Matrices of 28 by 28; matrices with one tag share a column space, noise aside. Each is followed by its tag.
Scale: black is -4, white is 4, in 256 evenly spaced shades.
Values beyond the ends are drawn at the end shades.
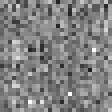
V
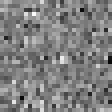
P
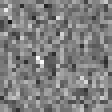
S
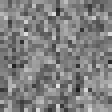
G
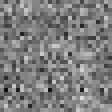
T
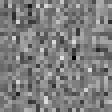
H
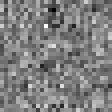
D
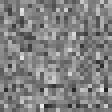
T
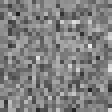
G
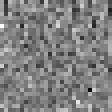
D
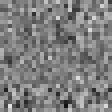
P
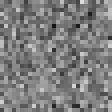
D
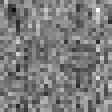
V
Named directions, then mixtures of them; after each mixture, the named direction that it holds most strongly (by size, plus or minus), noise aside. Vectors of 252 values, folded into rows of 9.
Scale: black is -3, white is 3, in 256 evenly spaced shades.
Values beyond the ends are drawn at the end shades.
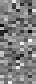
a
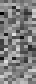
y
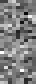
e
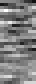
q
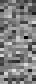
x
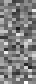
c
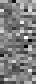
x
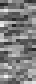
q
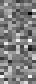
c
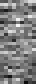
q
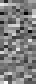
y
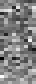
y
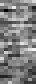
q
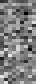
y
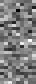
c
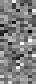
a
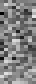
y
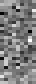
y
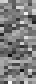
e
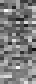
q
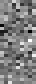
a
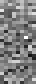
x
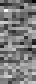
q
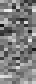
a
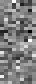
a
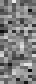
a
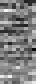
q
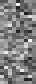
e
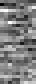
q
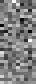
a
